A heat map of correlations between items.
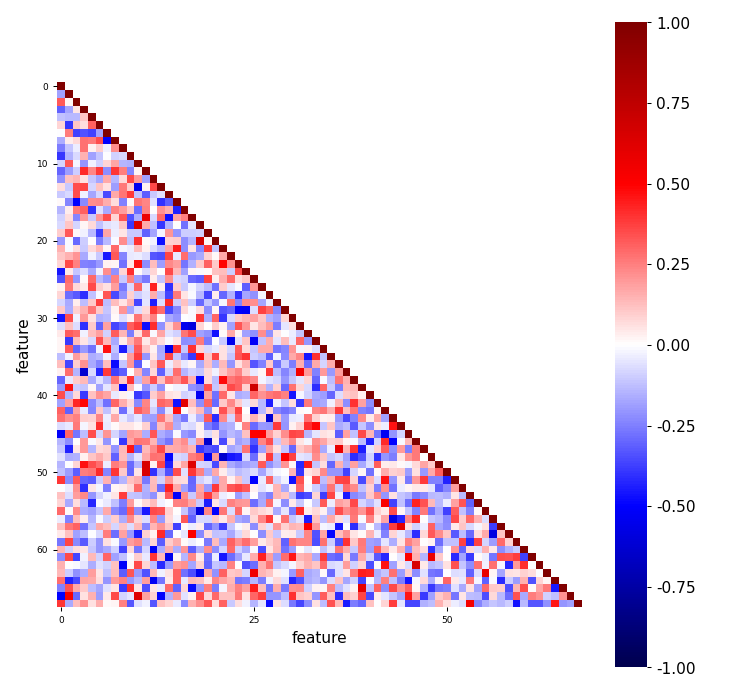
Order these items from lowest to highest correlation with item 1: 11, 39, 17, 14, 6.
11, 14, 17, 6, 39
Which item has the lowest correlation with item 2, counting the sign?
15
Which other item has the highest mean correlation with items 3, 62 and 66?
46
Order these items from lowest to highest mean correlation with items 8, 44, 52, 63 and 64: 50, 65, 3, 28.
65, 3, 50, 28
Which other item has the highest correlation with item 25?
39
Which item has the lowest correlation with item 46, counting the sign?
19
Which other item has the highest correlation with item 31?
37
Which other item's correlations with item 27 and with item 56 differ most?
58
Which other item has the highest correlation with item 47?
36
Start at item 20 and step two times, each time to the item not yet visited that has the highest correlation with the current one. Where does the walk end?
10
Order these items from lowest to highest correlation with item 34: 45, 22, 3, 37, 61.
3, 22, 45, 37, 61
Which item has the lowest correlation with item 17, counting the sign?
31
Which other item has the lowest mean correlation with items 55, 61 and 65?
64
